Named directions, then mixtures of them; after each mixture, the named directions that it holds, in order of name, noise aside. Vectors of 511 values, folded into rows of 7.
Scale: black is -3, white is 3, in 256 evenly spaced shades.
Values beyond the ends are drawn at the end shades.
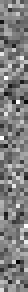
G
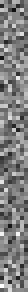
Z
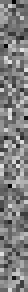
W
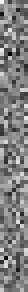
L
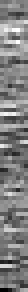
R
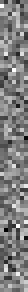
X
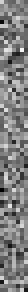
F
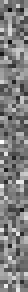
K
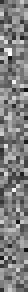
F, L.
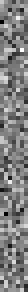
F, G, K.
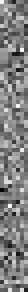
F, L, W.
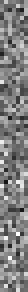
K.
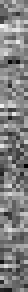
F, R, W.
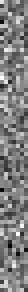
F, K, Z.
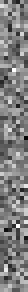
X.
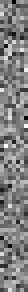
F, L, W.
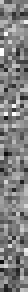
K, L, R.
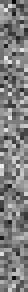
W.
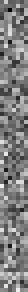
K.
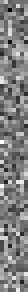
K.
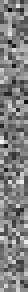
G, K.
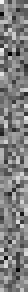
L.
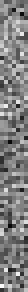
R, X, Z.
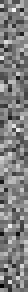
Z.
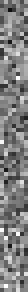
K, L, Z.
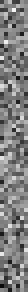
Z.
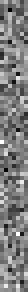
K, Z.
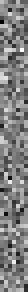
F, G, K.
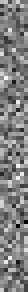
G, L, X.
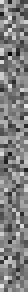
L, Z.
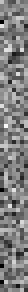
F.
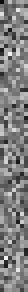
L.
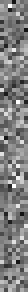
G, W.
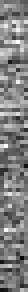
F, R.
